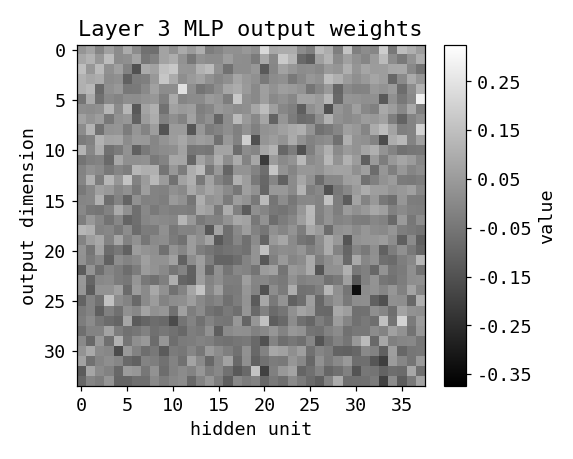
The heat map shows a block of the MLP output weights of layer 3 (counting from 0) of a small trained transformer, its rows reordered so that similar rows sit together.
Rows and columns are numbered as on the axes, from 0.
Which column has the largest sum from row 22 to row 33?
23
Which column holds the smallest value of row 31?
33
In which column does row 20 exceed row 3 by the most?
20
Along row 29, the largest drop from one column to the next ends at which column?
32
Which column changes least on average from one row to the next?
8
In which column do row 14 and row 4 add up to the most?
11
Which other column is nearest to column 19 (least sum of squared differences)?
36
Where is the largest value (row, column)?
5, 37
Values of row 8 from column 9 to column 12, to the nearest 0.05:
-0.15 0.05 0.05 -0.15
